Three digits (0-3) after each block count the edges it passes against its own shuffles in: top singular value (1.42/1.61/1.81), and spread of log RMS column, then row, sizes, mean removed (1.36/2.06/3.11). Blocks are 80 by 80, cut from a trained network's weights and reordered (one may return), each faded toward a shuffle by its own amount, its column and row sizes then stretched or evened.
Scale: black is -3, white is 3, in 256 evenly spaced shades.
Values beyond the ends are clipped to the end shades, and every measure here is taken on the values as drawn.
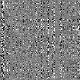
2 3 2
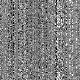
3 3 0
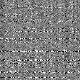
1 0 3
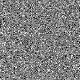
0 1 1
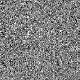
2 1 1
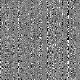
2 3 1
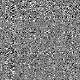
1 2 2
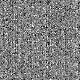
1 1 1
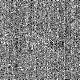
1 0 1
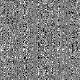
1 3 1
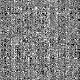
3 1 2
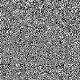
1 2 2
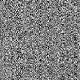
3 2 0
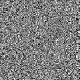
2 1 0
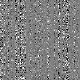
0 3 1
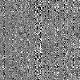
1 3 1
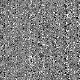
0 2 1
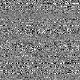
2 1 3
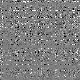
0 2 3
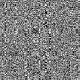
3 2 0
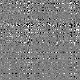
2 2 3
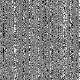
2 3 0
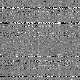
2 0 3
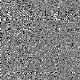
1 2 2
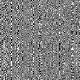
3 3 0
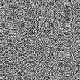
3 0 0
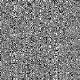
1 2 1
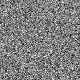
0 0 0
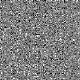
2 2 1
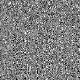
1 2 0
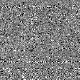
0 1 2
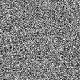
2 0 0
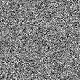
1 0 0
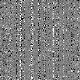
2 3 2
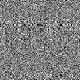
3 0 2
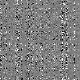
0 3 2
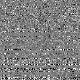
2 1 3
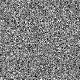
0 1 1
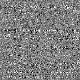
1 1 2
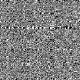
3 1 2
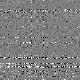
1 1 3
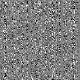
0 3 1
